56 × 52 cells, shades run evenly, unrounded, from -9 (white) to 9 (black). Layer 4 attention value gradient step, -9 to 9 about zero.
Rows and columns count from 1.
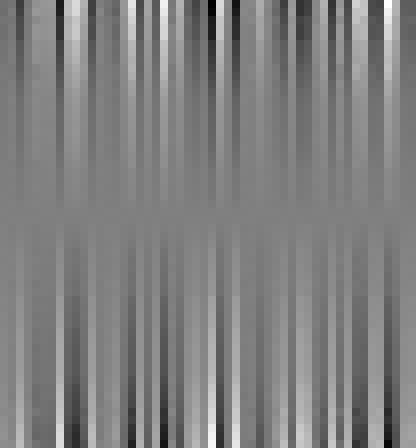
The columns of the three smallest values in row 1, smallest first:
49, 21, 17
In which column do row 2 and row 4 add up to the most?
27
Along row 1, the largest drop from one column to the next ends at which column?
28
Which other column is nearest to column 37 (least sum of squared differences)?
7
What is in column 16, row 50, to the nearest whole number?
1
